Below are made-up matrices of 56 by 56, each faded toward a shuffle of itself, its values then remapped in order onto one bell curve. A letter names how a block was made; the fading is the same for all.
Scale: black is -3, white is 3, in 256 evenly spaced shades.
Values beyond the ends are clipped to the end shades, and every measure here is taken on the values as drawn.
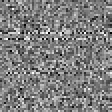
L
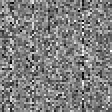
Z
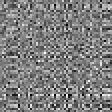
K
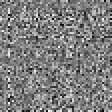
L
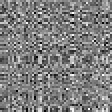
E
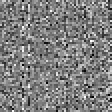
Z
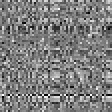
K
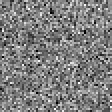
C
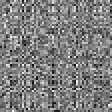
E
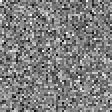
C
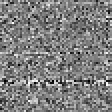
L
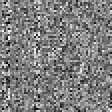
Z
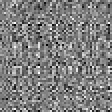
E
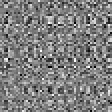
E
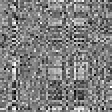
E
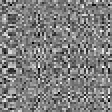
E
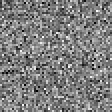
C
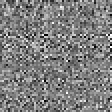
L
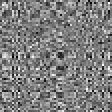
E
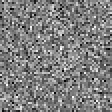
C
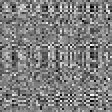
K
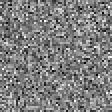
C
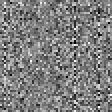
Z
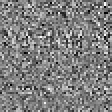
L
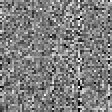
Z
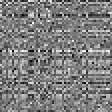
K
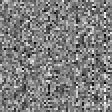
Z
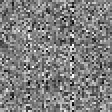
Z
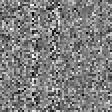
Z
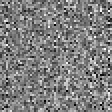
Z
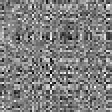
E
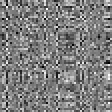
E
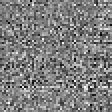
L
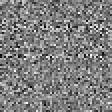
L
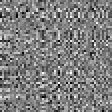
E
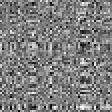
E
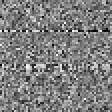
L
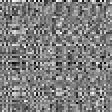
K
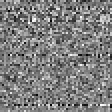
L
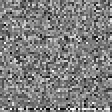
L
